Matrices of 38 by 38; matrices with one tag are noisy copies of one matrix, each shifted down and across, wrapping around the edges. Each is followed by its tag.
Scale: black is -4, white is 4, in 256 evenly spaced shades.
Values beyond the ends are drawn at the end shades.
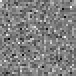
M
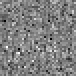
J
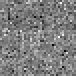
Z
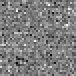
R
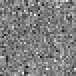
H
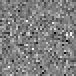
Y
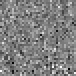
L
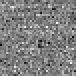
R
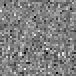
Y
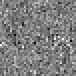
L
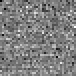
R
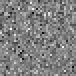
Y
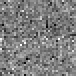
Z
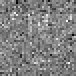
Z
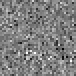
L
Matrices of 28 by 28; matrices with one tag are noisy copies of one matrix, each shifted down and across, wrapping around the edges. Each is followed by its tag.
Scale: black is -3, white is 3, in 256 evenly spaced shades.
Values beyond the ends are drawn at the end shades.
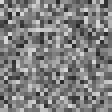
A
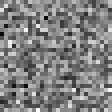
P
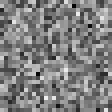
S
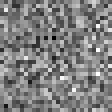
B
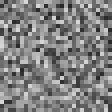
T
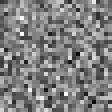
T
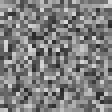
T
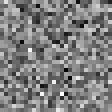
A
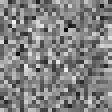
B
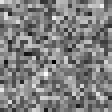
P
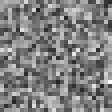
S
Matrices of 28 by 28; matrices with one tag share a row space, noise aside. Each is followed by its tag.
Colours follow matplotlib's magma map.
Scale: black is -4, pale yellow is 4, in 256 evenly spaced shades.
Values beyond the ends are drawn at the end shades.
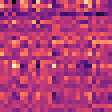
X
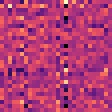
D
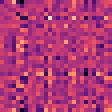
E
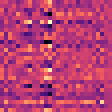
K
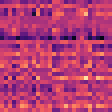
X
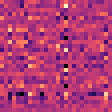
D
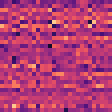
X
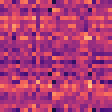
X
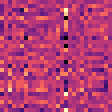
D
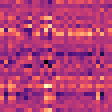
K
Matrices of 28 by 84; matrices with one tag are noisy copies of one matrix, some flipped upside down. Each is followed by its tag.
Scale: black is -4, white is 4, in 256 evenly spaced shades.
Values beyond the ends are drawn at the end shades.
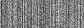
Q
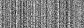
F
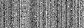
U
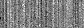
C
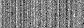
F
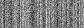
U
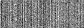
Q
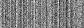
F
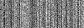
U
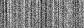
C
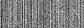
Q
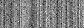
U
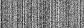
Q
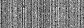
Q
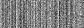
F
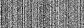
Q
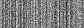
F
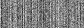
Q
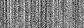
C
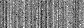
C
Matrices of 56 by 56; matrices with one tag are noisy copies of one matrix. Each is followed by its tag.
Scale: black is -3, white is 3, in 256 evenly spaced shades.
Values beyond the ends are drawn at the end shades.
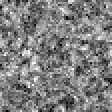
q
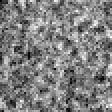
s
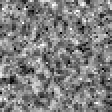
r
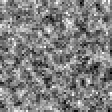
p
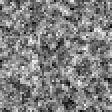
q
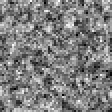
p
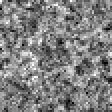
q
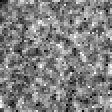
s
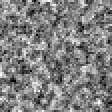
r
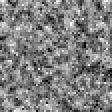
p
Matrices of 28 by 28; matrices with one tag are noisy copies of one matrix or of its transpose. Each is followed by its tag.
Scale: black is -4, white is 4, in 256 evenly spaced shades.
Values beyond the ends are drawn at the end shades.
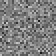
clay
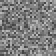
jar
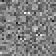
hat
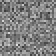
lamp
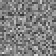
hat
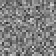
hat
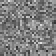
jar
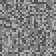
lamp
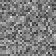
hat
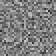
clay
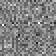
clay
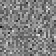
clay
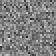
lamp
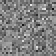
lamp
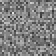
lamp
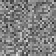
clay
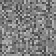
lamp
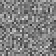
clay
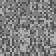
jar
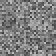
jar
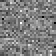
jar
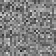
lamp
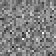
hat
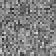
jar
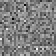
lamp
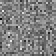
lamp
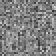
lamp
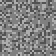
lamp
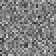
clay
